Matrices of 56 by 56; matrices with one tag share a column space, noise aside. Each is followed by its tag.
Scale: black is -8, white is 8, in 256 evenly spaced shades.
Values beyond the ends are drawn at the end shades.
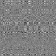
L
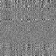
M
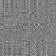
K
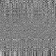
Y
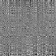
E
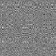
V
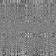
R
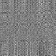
K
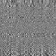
R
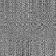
K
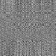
K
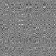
V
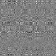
L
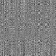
K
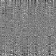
E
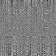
E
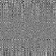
Y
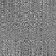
K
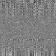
Y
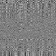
Y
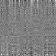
E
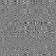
L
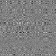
L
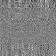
M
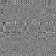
L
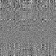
M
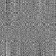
K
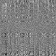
R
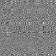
L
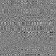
L
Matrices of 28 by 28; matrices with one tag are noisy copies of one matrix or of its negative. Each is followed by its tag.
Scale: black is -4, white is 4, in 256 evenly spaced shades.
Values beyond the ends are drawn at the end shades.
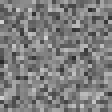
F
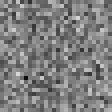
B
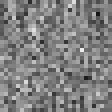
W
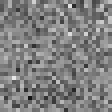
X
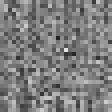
W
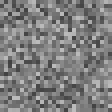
X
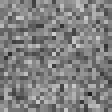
X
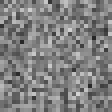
B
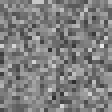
F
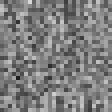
W
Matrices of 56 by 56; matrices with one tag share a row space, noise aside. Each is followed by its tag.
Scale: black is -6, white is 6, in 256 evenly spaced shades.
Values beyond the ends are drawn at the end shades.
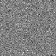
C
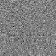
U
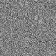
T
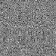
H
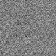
C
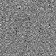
C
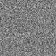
C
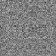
U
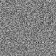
C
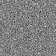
T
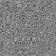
C
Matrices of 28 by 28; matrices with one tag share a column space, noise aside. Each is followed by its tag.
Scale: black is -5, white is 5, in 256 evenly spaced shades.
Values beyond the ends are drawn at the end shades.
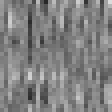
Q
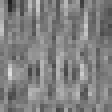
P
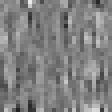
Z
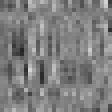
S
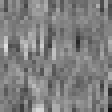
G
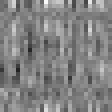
S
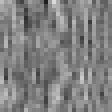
Q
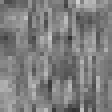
Z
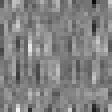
S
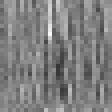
P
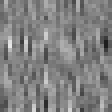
G
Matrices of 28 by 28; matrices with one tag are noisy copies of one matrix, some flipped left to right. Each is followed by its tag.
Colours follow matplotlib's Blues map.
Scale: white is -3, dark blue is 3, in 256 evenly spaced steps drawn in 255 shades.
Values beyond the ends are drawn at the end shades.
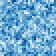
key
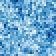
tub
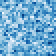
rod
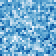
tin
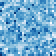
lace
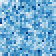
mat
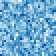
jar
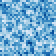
key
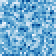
mat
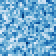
rod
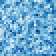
rod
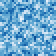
key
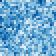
tub
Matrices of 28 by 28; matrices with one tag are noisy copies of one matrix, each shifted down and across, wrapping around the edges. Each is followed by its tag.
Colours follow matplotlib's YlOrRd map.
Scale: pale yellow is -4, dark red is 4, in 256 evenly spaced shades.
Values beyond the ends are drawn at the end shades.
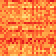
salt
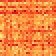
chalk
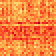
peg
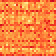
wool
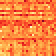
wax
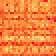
wool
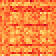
wax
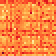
chalk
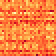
chalk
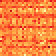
wool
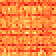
wool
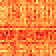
peg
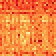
peg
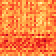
peg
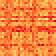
wax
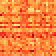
wax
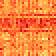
peg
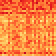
peg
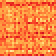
chalk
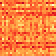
chalk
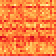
salt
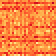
chalk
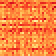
chalk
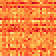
chalk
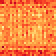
peg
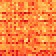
salt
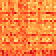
salt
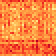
peg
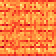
wool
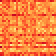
wax
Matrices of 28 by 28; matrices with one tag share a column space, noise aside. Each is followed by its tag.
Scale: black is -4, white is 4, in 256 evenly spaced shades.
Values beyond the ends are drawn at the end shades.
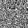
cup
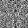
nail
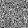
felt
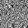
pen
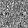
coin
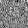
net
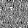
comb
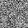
felt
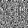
comb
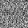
felt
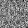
comb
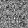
felt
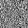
cup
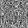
coin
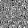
comb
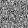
net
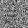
net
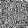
comb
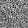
felt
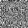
comb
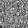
coin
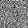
nail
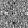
coin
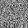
pen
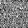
cup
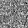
coin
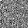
nail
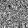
pen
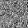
coin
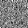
comb
